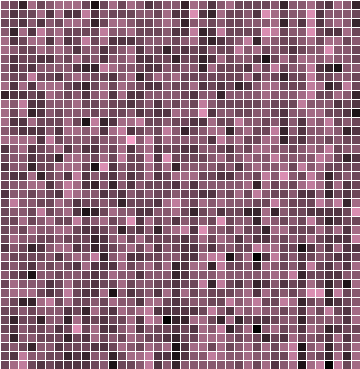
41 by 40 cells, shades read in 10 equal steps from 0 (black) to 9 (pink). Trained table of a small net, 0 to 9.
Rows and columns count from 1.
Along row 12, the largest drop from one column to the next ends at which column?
4
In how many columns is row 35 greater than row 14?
15
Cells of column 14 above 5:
14
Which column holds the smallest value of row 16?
32
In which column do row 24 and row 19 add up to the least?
11
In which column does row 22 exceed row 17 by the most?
8
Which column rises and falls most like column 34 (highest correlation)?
12
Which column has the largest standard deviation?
37
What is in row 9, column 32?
2
